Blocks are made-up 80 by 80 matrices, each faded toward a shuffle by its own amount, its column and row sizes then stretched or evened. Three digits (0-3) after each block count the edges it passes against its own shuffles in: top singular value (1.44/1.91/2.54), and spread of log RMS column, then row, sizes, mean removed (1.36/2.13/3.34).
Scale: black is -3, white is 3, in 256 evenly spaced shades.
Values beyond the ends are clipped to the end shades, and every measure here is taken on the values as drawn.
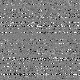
0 0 3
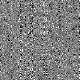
2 2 0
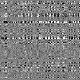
3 2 3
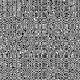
3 0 0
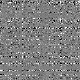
1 2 3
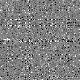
2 1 2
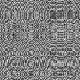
3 0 1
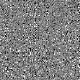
1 2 1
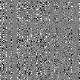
1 3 2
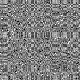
3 0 0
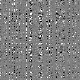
1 3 2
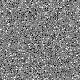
1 0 0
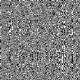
2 2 1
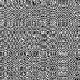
3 0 0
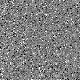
1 1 0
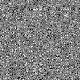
2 0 1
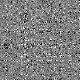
0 2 2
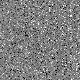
0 1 0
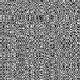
3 1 1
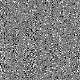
1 2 1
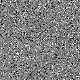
0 1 0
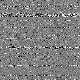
0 0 3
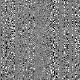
1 3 0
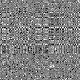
3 0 2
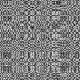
3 2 0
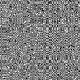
3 1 0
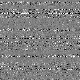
1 0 3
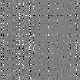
2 3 2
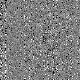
0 2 0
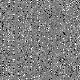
1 2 0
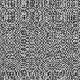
3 1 0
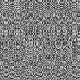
3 0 2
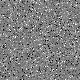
0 0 0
